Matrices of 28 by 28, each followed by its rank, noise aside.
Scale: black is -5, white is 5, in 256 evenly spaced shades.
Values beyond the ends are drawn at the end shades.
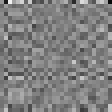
one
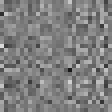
three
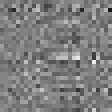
three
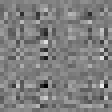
two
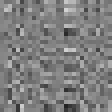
two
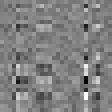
one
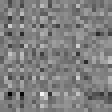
two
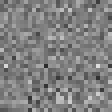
four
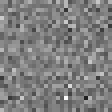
four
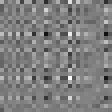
one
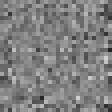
four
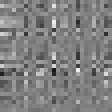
two
